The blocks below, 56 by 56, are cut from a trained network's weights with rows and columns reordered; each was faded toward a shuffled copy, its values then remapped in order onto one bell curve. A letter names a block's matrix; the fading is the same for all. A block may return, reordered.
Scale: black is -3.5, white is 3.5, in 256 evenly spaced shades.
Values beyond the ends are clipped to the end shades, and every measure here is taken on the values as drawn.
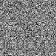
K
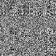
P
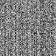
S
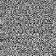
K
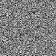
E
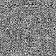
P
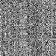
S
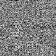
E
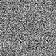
K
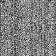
S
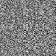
P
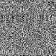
K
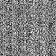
S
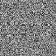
K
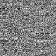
P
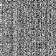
S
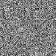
E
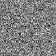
K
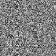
E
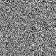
P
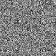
P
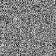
P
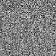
E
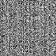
S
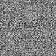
K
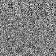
E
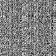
S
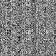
S
